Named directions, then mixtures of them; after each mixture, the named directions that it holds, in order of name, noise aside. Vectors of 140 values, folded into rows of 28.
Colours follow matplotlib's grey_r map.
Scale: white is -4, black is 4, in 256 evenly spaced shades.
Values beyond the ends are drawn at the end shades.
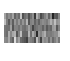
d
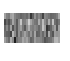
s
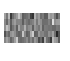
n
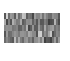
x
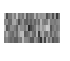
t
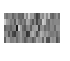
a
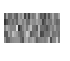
a, t.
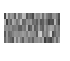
x.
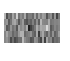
t.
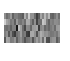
a.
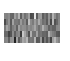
d, n, s.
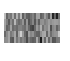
d, t.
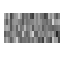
n.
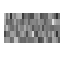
d, n.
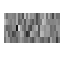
a, t.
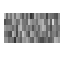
n, s, t.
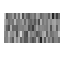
d, t.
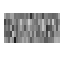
s.
